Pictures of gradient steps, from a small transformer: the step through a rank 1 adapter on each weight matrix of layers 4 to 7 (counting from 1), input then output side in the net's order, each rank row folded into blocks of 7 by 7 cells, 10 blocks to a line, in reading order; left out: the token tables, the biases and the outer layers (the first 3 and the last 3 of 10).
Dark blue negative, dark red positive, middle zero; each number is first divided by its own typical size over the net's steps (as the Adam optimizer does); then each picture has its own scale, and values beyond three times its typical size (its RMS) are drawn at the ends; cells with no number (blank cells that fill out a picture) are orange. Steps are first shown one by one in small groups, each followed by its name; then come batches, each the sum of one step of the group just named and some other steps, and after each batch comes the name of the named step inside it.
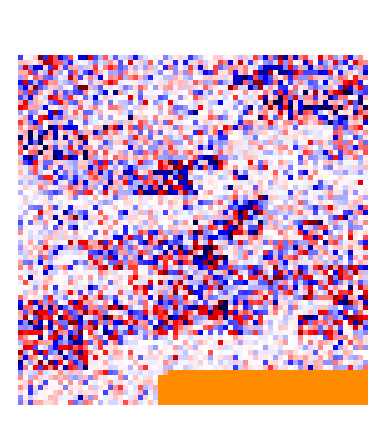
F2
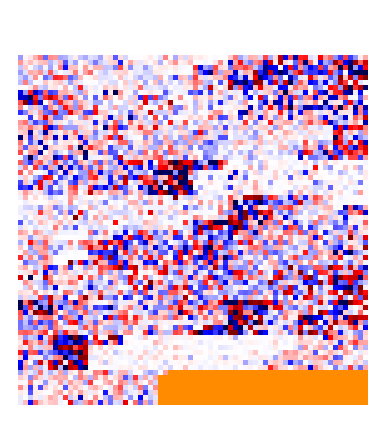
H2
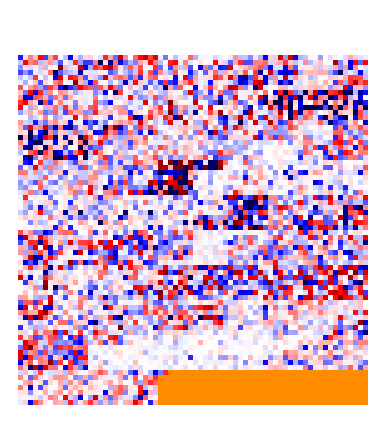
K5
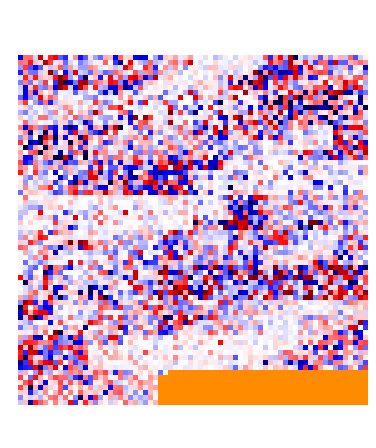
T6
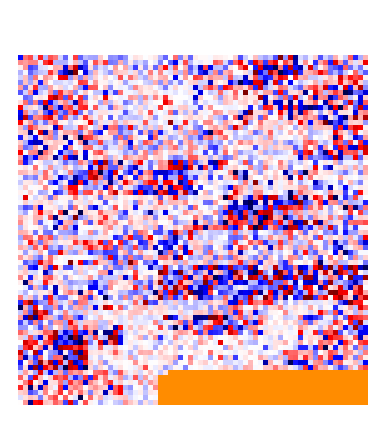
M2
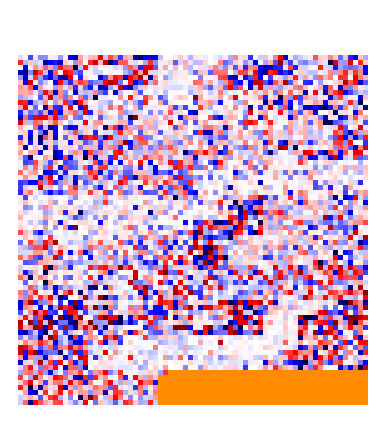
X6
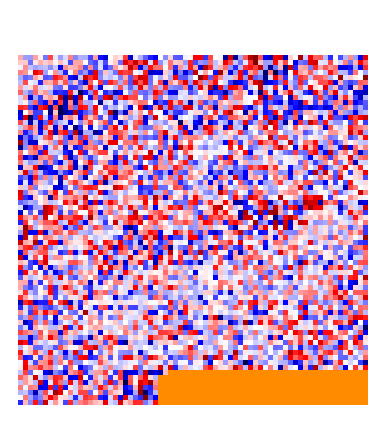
H2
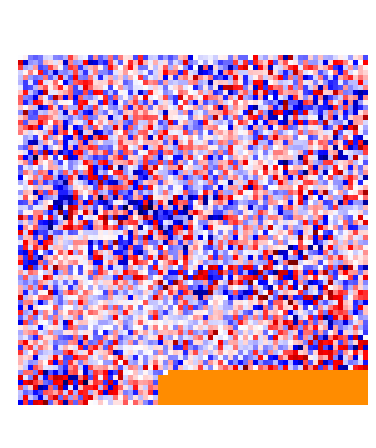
M2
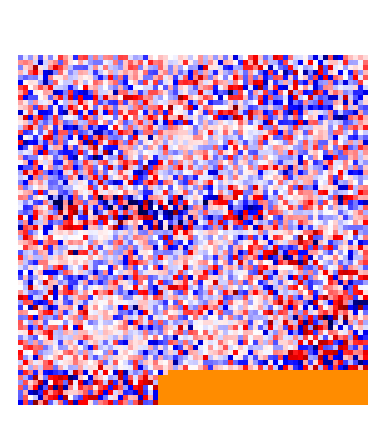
K5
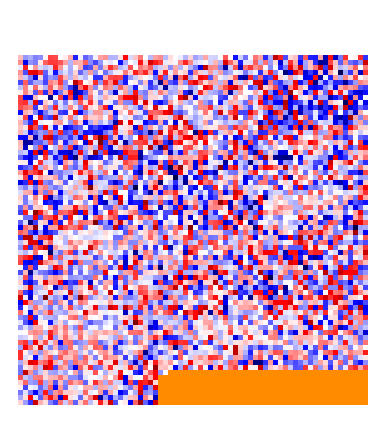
K5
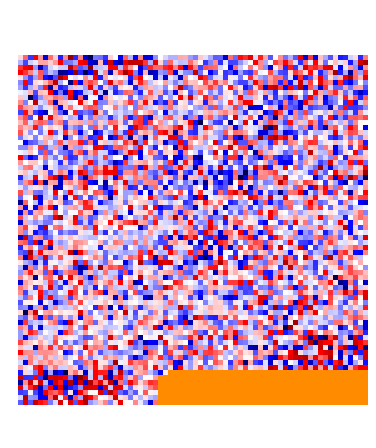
H2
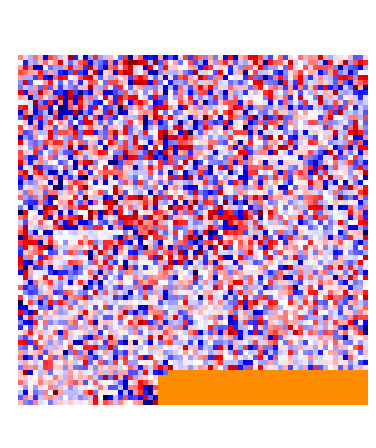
H2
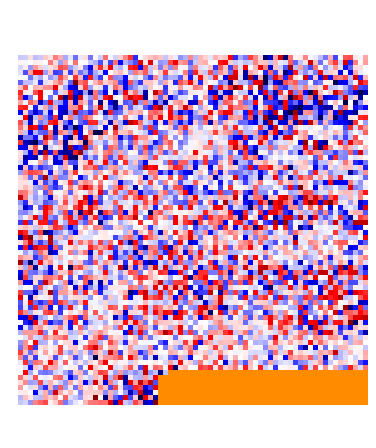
K5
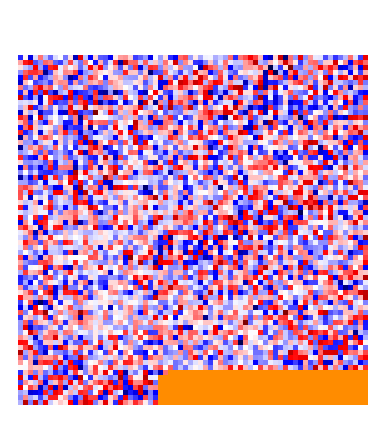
H2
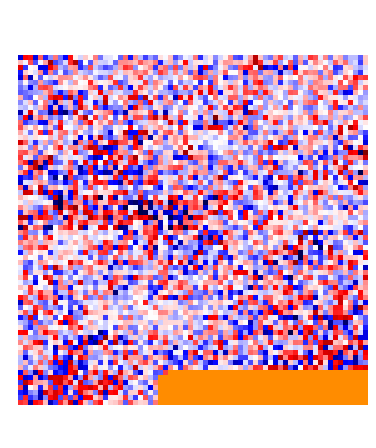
M2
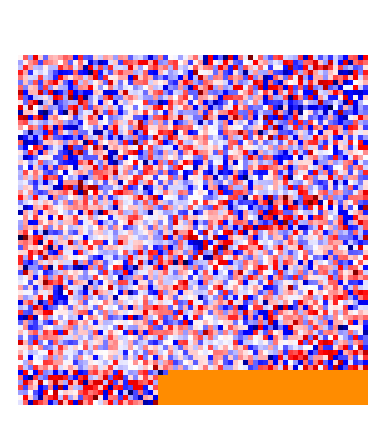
K5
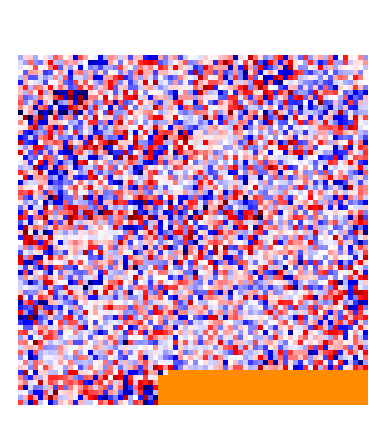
M2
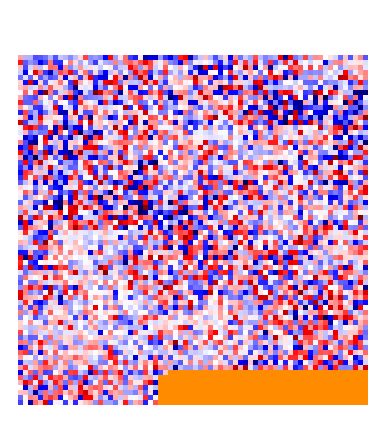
X6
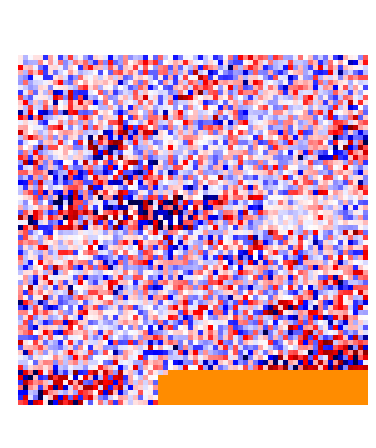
H2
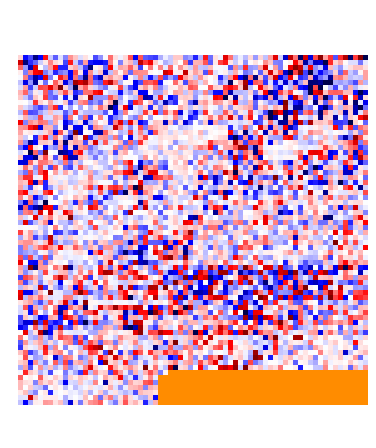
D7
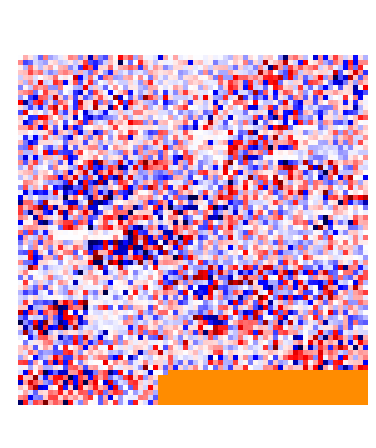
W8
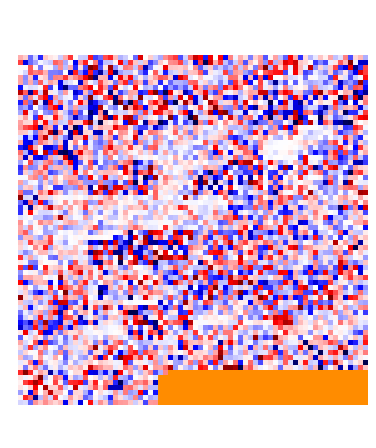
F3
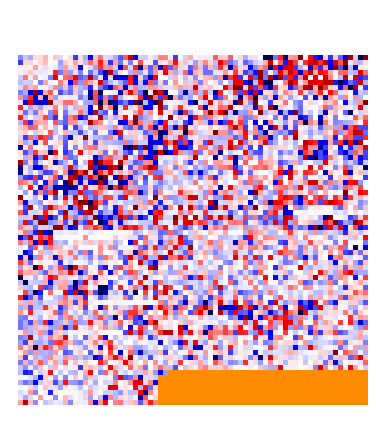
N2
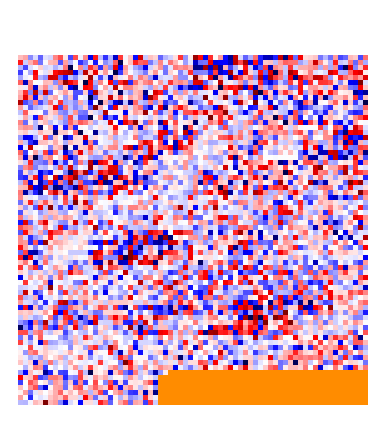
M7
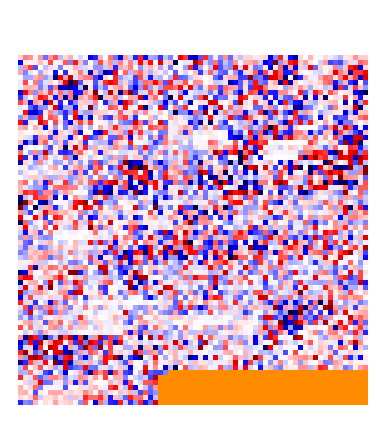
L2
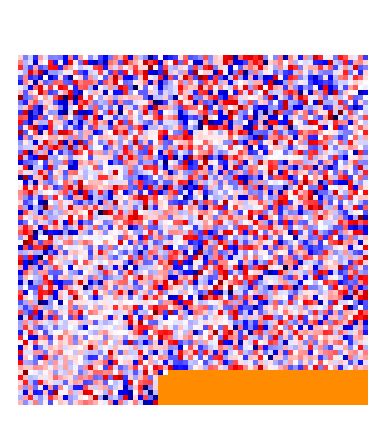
D7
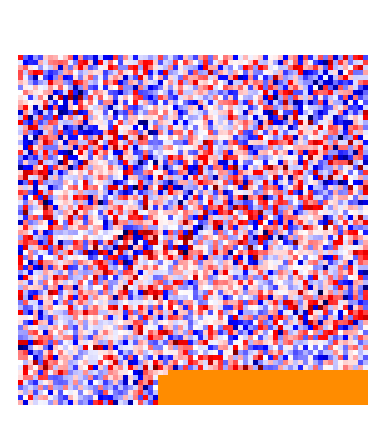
D7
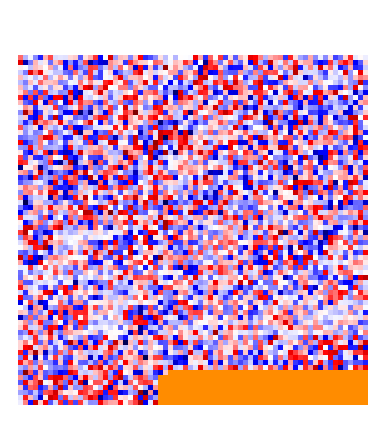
F3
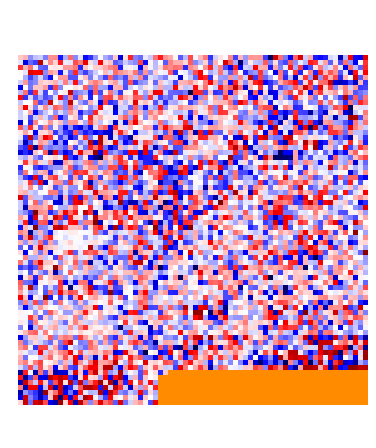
N2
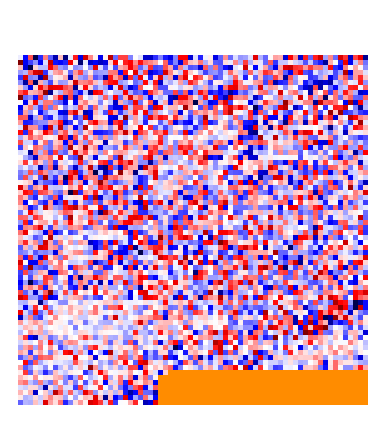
D7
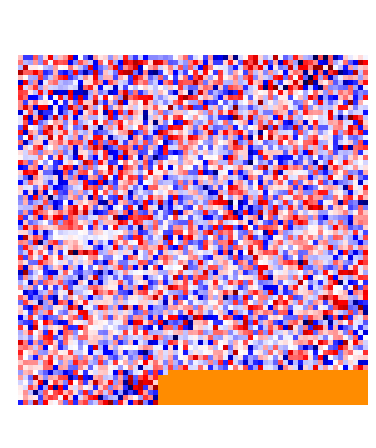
W8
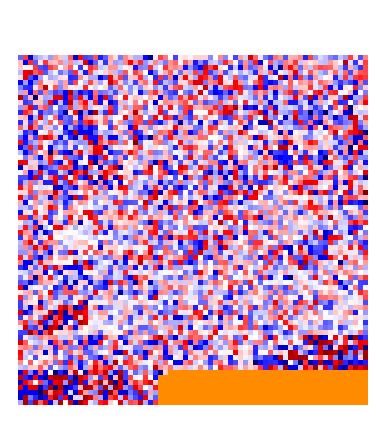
N2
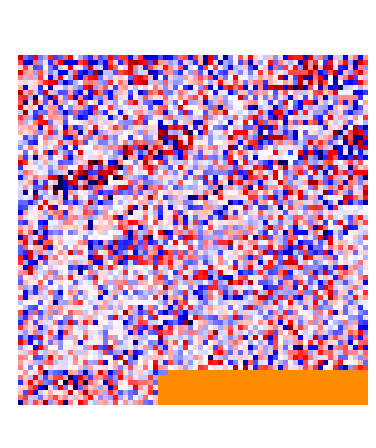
W8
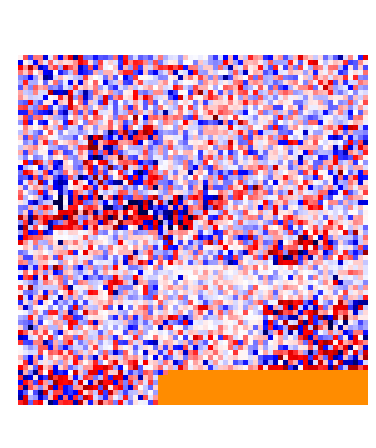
N2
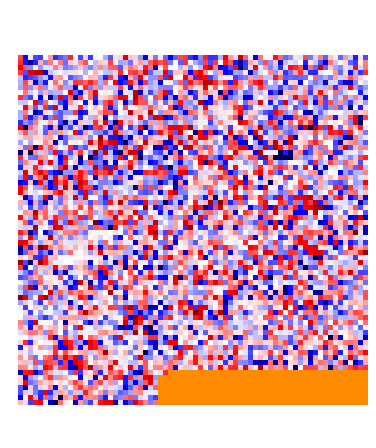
D7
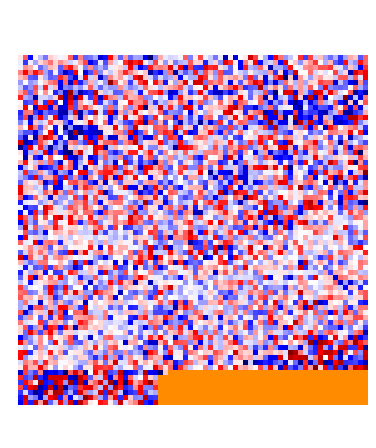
L2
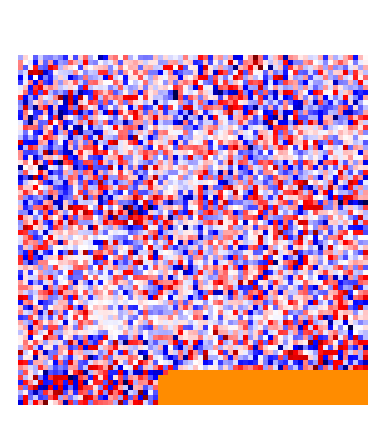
W8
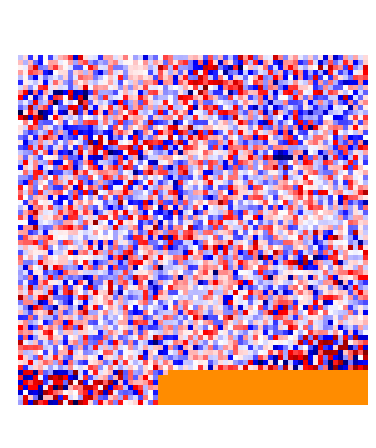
F3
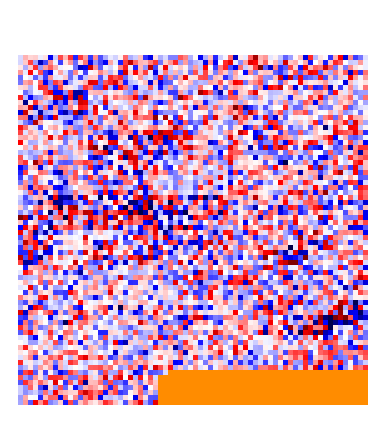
W8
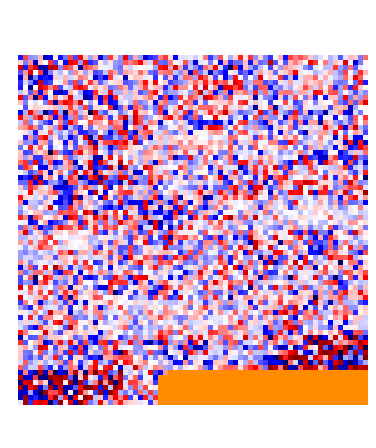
N2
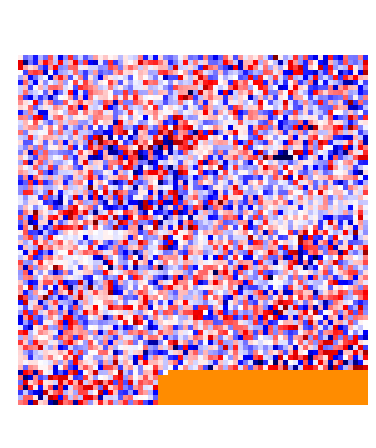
D7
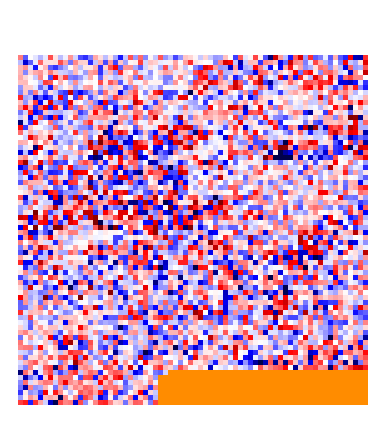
N2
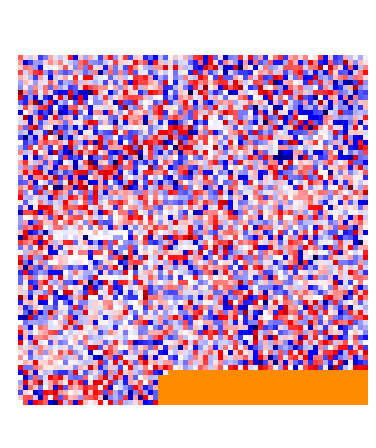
F3
